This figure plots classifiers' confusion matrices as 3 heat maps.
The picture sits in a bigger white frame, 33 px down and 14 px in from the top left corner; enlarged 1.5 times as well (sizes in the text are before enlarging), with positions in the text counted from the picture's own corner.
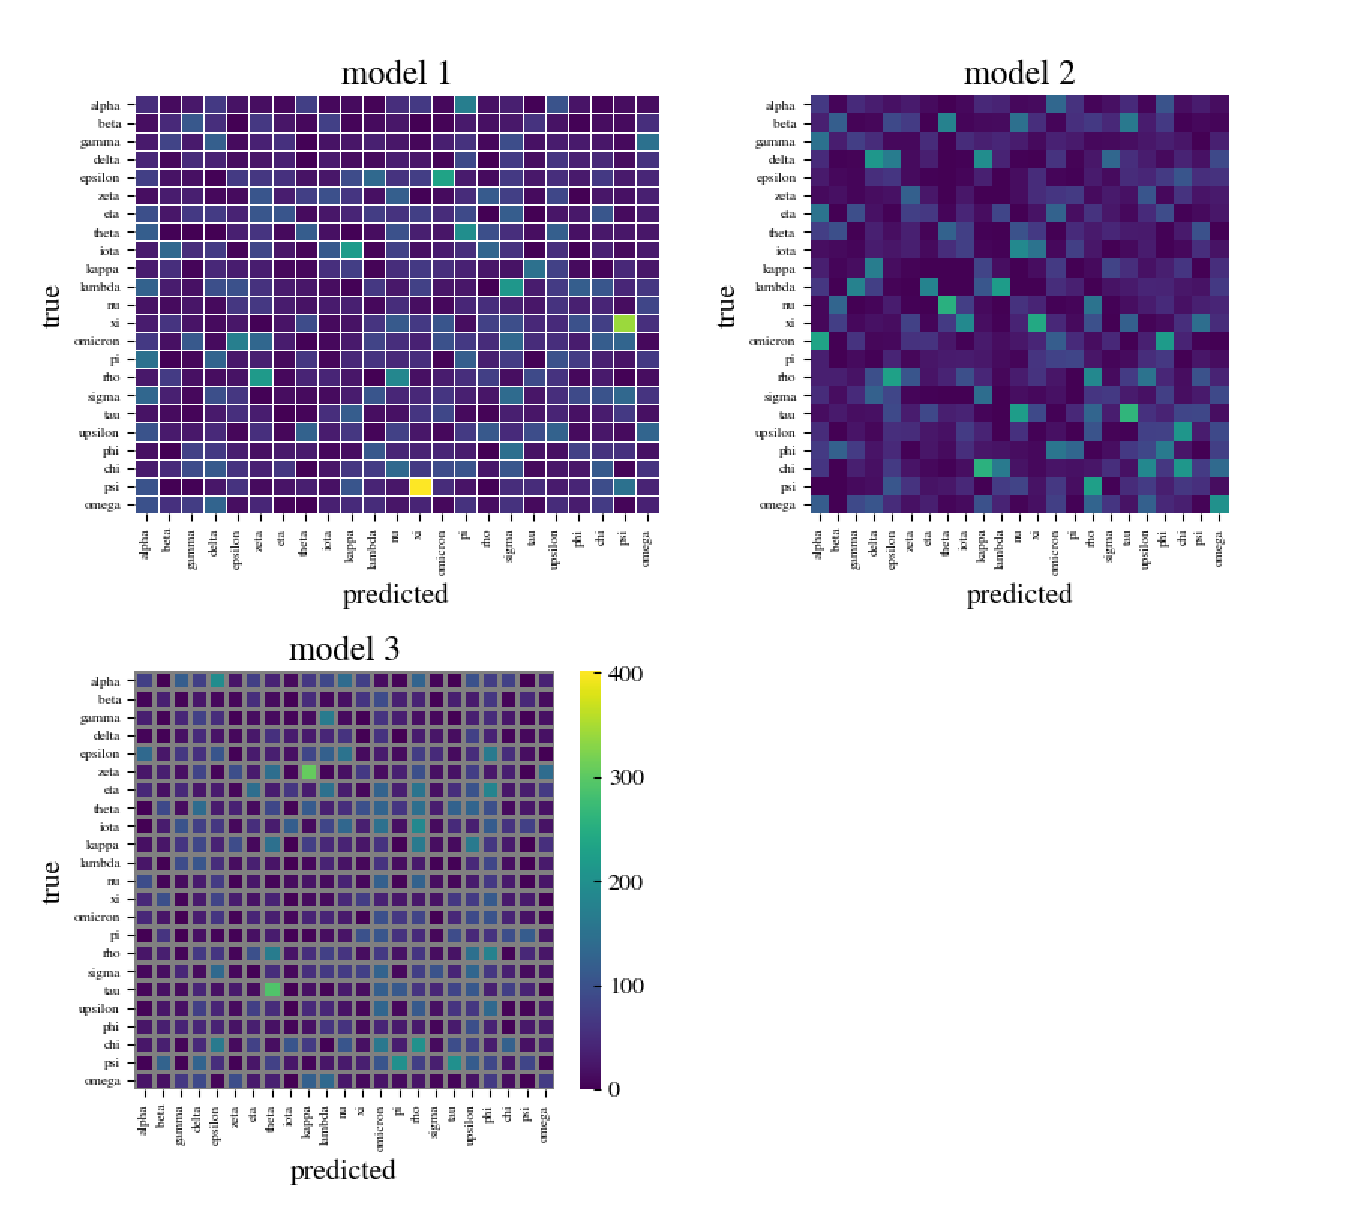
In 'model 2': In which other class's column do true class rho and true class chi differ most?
kappa
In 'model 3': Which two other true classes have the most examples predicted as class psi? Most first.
pi, iota
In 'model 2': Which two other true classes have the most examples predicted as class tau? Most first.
beta, xi
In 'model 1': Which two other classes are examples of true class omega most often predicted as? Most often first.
delta, alpha
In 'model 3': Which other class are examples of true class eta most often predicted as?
phi
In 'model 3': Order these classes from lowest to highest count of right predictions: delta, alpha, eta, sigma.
delta, alpha, sigma, eta
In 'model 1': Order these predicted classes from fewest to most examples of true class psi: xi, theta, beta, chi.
beta, theta, chi, xi
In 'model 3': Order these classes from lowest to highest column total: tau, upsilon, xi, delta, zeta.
zeta, xi, tau, delta, upsilon
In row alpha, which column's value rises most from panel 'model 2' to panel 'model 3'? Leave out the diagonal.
epsilon
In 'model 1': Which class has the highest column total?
sigma
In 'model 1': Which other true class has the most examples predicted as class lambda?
epsilon
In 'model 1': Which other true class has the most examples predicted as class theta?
upsilon
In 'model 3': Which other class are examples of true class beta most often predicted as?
omicron
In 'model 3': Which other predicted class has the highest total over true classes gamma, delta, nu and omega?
lambda
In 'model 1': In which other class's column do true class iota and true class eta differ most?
kappa
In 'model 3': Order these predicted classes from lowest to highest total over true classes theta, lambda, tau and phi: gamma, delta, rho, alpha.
alpha, gamma, rho, delta
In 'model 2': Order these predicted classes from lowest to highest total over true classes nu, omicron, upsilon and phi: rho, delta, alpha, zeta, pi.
delta, zeta, pi, rho, alpha
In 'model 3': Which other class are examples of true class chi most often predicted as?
rho
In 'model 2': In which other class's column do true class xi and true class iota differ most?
nu
